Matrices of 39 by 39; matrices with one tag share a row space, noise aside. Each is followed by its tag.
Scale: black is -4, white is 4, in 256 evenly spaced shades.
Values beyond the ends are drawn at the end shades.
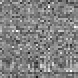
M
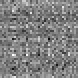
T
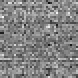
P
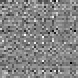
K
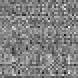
T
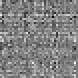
K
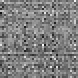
K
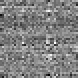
P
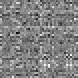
M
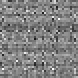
K
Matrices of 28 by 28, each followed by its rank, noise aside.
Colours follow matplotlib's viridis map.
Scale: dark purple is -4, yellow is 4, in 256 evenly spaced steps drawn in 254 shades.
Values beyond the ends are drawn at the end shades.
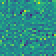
six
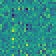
four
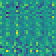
three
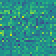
six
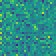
six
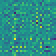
four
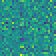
six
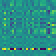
two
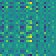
two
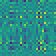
three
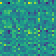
three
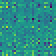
four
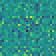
four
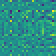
three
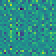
four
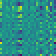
two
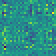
four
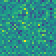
six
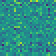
four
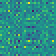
three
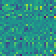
three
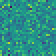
six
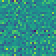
six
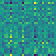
two
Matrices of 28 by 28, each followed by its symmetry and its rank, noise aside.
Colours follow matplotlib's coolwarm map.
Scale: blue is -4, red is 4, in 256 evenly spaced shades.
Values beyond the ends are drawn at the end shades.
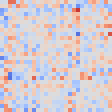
antisymmetric, rank six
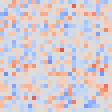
antisymmetric, rank eight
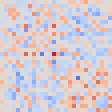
symmetric, rank six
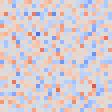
no symmetry, rank six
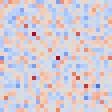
symmetric, rank six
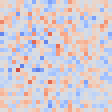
no symmetry, rank seven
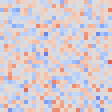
no symmetry, rank eight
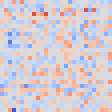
no symmetry, rank eight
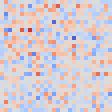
no symmetry, rank eight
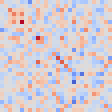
symmetric, rank six
